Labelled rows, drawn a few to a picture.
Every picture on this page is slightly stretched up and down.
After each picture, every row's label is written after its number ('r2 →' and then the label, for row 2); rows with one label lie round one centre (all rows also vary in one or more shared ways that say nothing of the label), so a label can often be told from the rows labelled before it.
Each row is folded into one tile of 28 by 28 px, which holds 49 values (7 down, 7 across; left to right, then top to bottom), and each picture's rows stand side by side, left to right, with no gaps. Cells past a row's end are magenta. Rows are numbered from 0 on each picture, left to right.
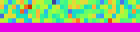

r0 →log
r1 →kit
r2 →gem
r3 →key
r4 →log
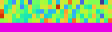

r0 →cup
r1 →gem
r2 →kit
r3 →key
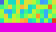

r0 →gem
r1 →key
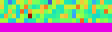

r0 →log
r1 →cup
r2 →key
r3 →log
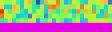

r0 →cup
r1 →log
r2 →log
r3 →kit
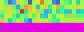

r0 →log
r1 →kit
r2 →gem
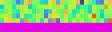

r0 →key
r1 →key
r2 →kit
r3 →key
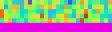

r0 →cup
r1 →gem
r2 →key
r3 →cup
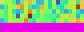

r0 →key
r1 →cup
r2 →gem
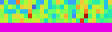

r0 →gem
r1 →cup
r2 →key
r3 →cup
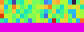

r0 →cup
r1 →key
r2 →key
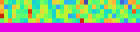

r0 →cup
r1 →cup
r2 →key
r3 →gem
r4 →log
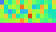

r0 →gem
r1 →cup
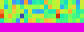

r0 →cup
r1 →gem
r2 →cup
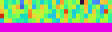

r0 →cup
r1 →cup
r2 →kit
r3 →log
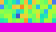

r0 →key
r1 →kit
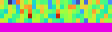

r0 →log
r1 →cup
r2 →cup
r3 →kit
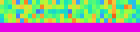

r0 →key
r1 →gem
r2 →gem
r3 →key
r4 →cup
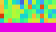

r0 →cup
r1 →gem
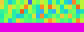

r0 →log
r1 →gem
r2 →gem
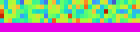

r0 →cup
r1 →key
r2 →gem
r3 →log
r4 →gem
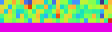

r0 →kit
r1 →kit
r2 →cup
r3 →key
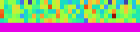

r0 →cup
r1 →gem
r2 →cup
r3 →kit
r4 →cup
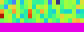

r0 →cup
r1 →cup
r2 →gem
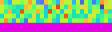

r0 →log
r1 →log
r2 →kit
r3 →log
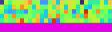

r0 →gem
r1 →key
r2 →kit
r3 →cup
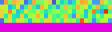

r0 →kit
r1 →kit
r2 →key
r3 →log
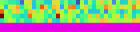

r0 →cup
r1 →cup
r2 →cup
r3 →gem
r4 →gem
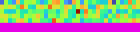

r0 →gem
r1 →key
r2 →log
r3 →cup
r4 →gem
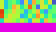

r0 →cup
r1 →kit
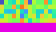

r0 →gem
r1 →gem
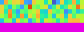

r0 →kit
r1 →kit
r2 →gem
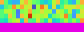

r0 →key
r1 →cup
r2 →key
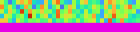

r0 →log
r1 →cup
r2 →cup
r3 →key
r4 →cup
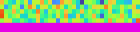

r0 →cup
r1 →kit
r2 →kit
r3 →key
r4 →key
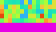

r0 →cup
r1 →gem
